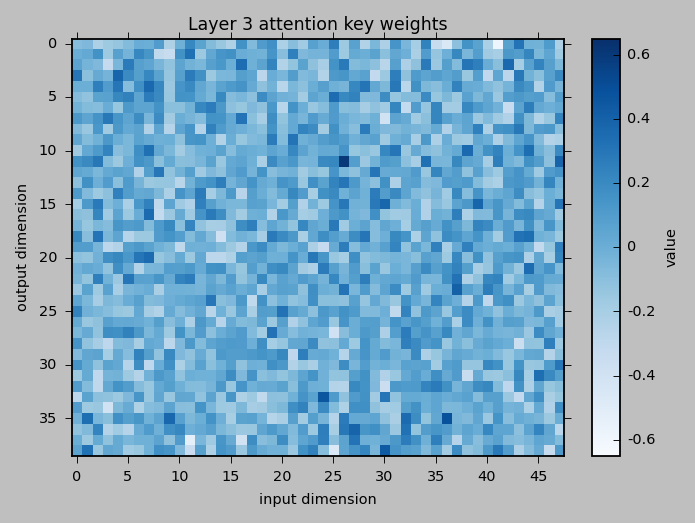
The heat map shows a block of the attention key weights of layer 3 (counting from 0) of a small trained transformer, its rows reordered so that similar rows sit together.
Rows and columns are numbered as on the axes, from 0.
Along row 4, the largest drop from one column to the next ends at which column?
32
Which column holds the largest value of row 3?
4
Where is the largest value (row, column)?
11, 26
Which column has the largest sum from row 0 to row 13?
25
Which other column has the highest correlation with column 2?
44
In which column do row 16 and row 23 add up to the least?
8
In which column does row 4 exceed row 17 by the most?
7
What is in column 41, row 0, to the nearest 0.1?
-0.6
